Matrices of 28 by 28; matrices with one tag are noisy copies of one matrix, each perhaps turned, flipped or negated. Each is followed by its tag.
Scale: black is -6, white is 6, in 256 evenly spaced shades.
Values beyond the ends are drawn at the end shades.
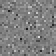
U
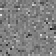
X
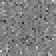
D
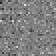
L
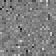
X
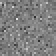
U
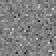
U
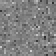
L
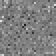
D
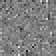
X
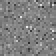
U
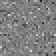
L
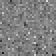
L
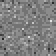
D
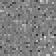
L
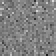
L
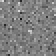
L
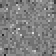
D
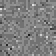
X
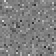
D
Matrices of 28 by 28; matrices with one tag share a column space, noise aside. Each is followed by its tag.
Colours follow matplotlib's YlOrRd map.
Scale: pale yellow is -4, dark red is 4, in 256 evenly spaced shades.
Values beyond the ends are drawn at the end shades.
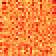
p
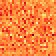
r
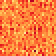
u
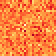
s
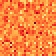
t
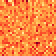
t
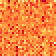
t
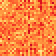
p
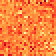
t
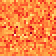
r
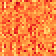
u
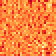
t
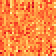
u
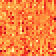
u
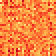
p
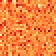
s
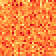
t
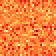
s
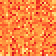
p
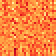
p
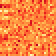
s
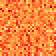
s
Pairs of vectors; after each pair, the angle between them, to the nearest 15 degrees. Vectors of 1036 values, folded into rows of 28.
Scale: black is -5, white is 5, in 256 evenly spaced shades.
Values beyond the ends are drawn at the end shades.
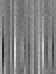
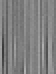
45 degrees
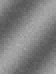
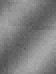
165 degrees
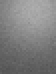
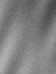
135 degrees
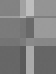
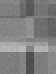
135 degrees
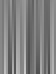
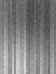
60 degrees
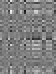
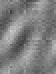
105 degrees
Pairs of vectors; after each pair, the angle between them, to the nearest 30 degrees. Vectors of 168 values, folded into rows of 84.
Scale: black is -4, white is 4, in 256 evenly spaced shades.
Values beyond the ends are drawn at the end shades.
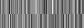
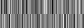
150 degrees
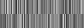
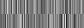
30 degrees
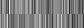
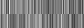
30 degrees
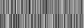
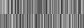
90 degrees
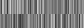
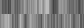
120 degrees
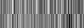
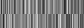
60 degrees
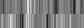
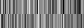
90 degrees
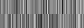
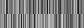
120 degrees
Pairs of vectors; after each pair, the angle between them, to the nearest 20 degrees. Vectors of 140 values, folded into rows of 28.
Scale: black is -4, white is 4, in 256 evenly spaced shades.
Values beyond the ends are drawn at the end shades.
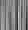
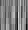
20 degrees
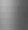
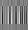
80 degrees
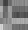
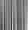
100 degrees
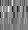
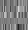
100 degrees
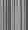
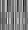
100 degrees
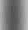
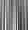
100 degrees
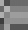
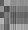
160 degrees
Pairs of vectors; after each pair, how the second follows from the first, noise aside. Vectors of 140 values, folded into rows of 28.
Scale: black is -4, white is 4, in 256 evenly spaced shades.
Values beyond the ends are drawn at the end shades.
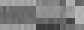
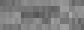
wrapped around, shrunk.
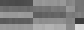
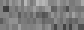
reversed, partly zeroed.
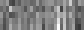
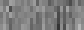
negated, shrunk.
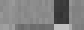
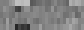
reversed, partly zeroed.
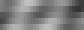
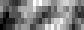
reversed, scaled up.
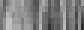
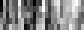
reversed, scaled up.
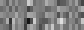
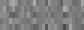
wrapped around, shrunk.
